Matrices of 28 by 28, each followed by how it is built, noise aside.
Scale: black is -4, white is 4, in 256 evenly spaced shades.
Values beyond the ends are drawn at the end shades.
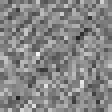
Hankel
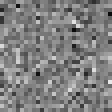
uneven columns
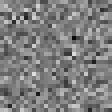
low rank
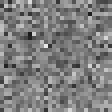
low rank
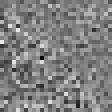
lower triangular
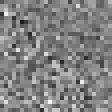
lower triangular
